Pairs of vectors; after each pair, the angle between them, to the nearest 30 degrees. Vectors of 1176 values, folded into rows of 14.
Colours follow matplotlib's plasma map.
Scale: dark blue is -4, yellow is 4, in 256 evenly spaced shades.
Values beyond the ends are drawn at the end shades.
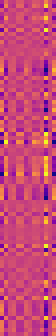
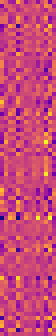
60 degrees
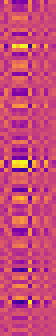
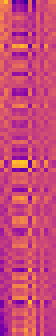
30 degrees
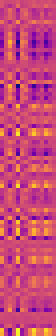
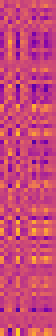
30 degrees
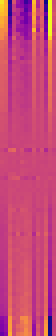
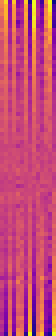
60 degrees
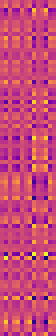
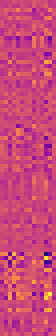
120 degrees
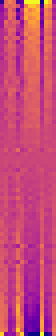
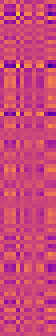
90 degrees
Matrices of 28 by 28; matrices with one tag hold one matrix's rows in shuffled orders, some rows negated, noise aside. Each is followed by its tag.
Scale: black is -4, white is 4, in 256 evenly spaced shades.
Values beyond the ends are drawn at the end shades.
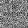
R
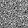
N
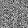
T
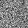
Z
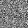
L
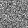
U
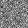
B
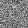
R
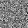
L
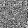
L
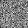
Z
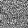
R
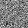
Z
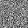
T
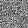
R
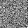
L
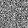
N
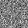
N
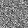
Z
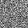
N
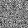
U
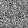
U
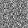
T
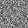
B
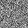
B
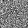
B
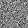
B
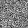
U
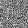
R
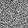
B
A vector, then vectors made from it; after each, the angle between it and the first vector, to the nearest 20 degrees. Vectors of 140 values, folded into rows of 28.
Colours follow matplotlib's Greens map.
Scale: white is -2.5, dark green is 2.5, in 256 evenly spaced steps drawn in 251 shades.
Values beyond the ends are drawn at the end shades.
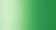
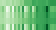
40 degrees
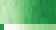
40 degrees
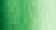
160 degrees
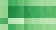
100 degrees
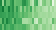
140 degrees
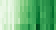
20 degrees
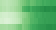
20 degrees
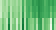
60 degrees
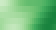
20 degrees
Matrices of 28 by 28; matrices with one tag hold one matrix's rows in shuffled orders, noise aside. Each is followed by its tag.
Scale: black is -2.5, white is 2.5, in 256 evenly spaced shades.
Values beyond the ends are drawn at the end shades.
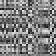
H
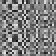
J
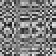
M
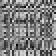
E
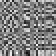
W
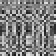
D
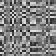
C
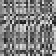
E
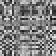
M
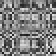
M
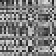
H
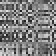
H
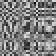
W
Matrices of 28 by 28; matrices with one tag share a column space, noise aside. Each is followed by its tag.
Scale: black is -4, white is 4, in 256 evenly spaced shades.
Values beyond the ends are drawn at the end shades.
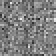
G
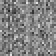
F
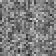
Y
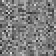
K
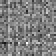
F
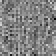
G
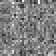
Y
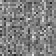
G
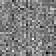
K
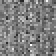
Y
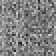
F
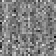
Y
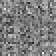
F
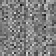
K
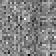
G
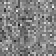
G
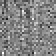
K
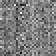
K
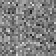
F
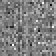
F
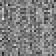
K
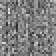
F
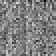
Y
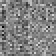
K
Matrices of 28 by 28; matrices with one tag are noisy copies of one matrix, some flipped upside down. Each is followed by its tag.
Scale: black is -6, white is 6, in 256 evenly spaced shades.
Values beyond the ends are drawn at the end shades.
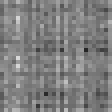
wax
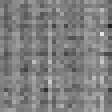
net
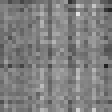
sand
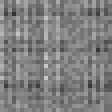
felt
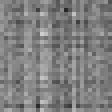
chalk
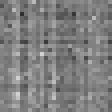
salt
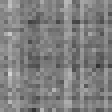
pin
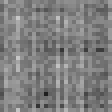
wax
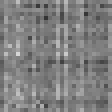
wax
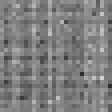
net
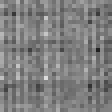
felt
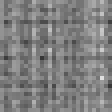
net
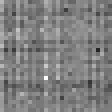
felt
